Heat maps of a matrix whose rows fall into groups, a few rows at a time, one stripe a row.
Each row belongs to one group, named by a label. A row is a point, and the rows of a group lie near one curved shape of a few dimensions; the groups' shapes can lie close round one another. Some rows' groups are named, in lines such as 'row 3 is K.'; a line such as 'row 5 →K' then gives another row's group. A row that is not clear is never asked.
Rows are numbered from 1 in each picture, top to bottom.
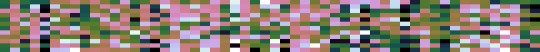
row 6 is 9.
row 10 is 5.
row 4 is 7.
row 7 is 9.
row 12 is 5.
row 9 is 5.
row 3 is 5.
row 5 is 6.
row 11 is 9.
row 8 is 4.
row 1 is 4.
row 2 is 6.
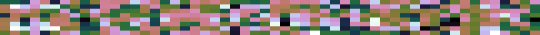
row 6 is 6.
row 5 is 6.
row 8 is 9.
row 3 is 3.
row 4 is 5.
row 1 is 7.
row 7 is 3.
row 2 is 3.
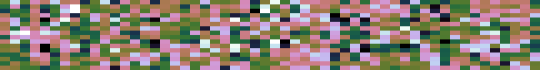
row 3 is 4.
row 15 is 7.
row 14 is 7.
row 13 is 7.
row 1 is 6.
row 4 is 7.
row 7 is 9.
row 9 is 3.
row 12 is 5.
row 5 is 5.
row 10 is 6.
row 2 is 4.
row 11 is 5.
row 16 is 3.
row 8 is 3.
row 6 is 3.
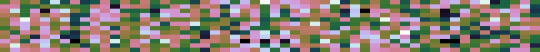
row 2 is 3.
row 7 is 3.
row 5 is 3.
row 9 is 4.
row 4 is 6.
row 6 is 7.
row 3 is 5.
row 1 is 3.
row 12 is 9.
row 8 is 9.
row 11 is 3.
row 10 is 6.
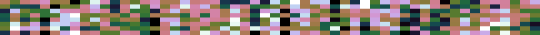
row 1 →7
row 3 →5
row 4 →4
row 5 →5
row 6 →5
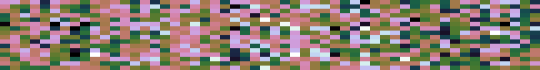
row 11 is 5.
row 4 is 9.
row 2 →9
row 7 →7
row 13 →7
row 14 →9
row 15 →4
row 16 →4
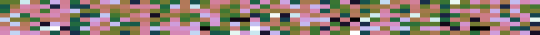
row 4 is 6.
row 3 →9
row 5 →7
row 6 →5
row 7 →4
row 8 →3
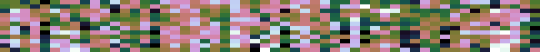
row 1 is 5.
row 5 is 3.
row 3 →5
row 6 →5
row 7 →6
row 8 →5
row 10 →5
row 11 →5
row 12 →4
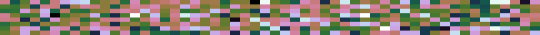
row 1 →4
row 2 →4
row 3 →9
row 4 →4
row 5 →9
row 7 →6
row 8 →3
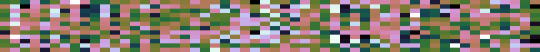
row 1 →4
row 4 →6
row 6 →3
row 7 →9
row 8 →5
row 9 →3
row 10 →6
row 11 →3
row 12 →5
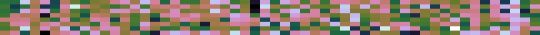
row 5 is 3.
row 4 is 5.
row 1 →9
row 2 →4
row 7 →3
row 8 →5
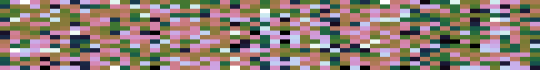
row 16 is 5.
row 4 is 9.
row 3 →4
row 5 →5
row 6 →7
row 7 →4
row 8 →5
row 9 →7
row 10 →6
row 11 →7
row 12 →3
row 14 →5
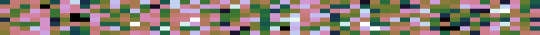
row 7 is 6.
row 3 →4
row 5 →7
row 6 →4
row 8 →7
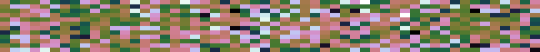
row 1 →4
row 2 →3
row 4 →9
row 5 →4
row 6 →3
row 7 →9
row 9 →7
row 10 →3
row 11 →4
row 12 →3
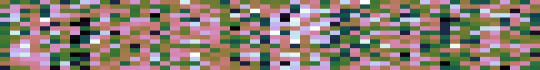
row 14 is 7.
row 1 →4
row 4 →5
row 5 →6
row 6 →7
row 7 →9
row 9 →7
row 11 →3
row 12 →3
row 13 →7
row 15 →6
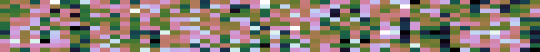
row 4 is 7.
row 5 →5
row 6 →9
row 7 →7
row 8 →6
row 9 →6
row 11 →6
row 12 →6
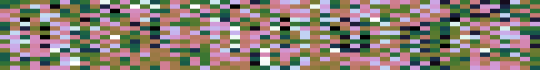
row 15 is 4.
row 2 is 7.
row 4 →4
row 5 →6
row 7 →5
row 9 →5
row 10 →3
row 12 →3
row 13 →9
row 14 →4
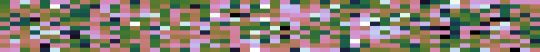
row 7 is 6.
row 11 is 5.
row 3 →7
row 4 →9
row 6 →4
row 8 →4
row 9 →6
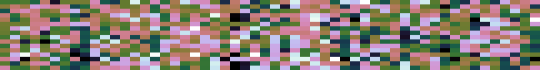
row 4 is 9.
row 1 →4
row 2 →6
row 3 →9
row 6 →4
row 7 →7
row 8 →5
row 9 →6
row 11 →6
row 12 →6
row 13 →7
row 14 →6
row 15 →9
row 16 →9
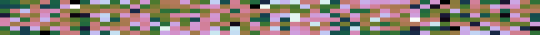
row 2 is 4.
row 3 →3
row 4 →7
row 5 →6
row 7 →6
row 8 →5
